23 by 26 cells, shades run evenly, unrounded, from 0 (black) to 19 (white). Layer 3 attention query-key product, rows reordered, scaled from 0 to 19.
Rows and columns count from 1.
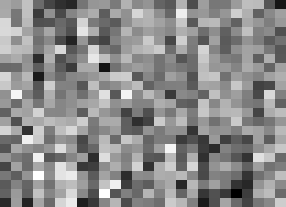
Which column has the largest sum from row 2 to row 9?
1
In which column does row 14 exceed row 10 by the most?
8
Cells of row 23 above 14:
4
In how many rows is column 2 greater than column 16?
10
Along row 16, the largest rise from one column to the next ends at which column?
3
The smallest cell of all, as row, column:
22, 22
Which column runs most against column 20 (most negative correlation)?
16
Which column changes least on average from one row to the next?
23
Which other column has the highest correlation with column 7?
6
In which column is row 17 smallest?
20
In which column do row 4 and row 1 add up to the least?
26
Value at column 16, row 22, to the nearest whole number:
14
